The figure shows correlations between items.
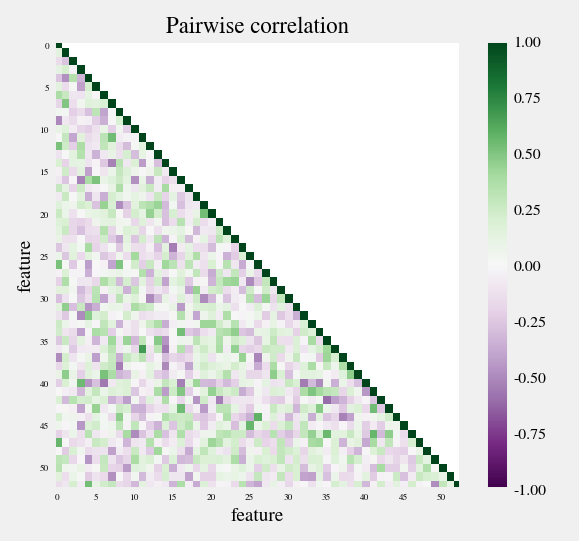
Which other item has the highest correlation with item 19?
20
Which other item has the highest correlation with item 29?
18
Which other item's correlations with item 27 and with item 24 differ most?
4
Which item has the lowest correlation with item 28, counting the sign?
25
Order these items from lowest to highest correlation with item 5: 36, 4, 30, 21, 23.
23, 36, 21, 4, 30
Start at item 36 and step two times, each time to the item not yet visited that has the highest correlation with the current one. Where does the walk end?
7
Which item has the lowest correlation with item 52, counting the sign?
49
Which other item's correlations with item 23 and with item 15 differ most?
8
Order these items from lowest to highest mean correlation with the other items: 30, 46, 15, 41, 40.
40, 30, 15, 46, 41
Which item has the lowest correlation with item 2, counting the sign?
11
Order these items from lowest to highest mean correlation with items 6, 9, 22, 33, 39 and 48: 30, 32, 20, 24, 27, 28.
30, 24, 27, 20, 32, 28
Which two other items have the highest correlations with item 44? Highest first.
26, 8
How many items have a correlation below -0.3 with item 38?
5
